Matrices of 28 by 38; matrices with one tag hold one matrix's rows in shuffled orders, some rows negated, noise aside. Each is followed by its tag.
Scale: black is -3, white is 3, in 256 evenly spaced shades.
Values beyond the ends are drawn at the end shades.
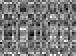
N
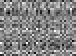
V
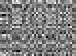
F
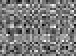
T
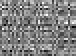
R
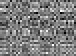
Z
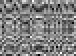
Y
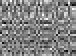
R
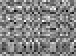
T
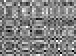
Y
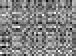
F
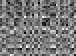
T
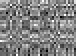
Z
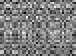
V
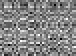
N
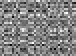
N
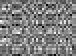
F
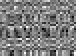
T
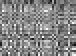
R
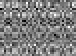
V
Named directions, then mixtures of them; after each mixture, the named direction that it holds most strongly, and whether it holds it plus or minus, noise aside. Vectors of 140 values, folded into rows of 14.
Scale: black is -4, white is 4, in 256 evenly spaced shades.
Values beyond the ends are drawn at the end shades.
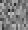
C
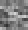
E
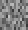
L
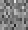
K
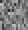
C, plus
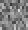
L, minus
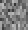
C, plus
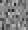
C, plus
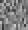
C, plus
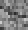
E, minus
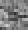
E, minus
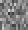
C, minus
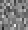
K, minus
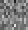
K, minus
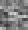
E, plus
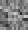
E, plus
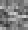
E, plus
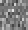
C, minus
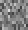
C, minus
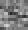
E, minus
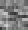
E, minus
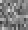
C, minus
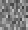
L, minus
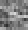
E, plus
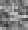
E, plus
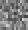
L, minus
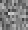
C, plus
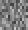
L, minus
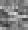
E, plus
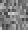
C, plus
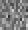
L, minus
